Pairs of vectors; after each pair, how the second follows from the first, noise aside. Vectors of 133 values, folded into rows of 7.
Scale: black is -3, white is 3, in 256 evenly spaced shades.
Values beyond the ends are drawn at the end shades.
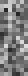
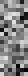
reversed, negated.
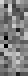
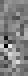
partly zeroed.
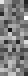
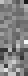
partly zeroed.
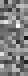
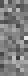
negated, shrunk.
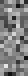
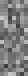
negated, shrunk.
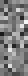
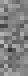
negated, shrunk.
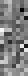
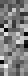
reversed, negated.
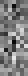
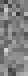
wrapped around, negated, shrunk.
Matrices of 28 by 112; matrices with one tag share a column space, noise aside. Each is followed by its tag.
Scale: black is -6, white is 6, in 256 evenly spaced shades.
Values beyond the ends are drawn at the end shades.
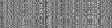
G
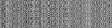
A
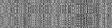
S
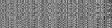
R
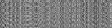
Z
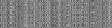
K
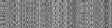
Z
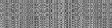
R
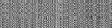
R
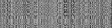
G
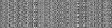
K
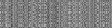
K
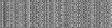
K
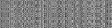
A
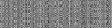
A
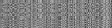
R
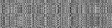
S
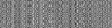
A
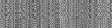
R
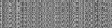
Z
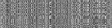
G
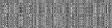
S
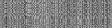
G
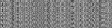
Z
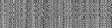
R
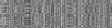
S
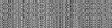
R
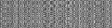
A
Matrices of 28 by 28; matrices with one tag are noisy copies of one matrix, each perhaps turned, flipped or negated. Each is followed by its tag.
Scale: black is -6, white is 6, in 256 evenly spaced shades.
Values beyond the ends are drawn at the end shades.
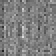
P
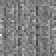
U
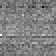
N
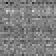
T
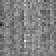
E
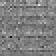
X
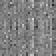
P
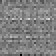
U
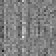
P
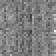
E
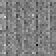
X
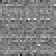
U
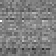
N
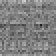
E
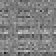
P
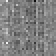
N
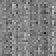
T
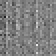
X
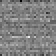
U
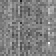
N
